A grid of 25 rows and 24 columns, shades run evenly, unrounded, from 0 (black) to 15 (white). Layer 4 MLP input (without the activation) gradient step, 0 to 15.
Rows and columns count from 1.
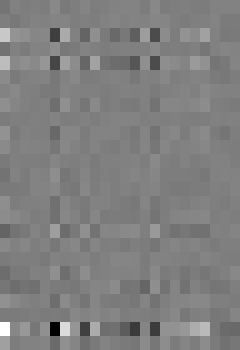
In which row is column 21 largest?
24
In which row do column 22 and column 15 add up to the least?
21
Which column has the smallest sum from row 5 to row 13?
6
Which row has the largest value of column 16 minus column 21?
17
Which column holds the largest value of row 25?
1
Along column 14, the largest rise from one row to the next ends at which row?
25
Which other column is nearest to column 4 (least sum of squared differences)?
22
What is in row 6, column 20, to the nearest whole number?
8
